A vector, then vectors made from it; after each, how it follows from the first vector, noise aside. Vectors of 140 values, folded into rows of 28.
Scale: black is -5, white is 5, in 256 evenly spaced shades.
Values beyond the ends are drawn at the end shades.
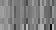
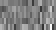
sign-scrambled.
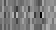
wrapped around.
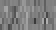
wrapped around, partly zeroed.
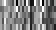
wrapped around, negated, scaled up.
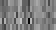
wrapped around.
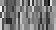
wrapped around, negated, scaled up.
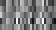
wrapped around, negated, scaled up.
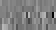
wrapped around, partly zeroed.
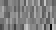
sign-scrambled.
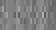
wrapped around, negated, shrunk.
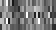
wrapped around, negated, scaled up.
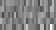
sign-scrambled.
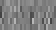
wrapped around, partly zeroed.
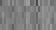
wrapped around, shrunk.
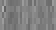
wrapped around, negated, shrunk.
